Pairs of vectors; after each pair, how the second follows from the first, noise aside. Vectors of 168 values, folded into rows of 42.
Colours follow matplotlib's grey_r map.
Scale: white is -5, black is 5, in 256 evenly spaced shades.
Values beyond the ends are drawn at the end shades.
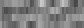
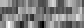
reversed, negated, scaled up.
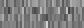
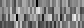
reversed, negated, scaled up.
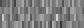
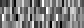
scaled up.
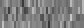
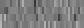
reversed, partly zeroed.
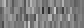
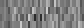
reversed.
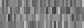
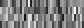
reversed, negated, scaled up.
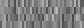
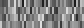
negated, scaled up.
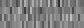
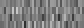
reversed.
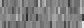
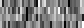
scaled up.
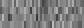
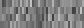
reversed.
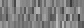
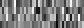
negated, scaled up.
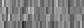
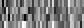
negated, scaled up.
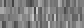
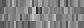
sign-scrambled.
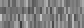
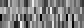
negated, scaled up.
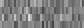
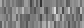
reversed.
